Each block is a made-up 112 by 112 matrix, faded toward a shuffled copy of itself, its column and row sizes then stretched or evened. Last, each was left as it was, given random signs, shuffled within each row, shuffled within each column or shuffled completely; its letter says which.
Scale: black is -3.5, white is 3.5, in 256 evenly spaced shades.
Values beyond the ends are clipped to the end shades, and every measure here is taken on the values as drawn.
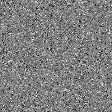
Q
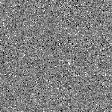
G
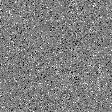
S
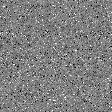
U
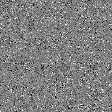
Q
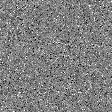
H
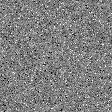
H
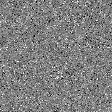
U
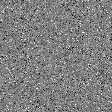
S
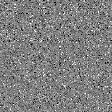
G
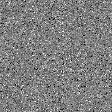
Q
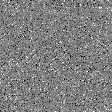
U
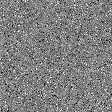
H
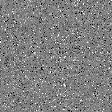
G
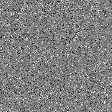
U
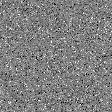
U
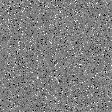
S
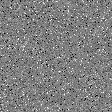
H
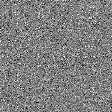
G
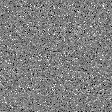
U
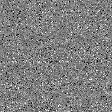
Q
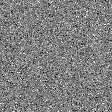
H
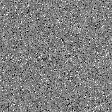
S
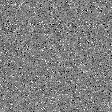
U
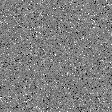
U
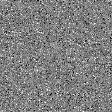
Q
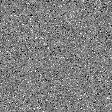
U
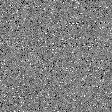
U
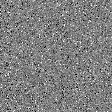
S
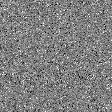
U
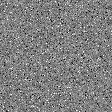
H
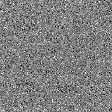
G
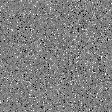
S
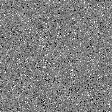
S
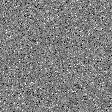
H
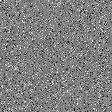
S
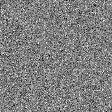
S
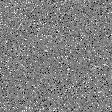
H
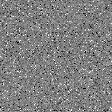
G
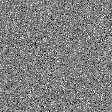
S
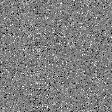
G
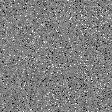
S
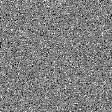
Q
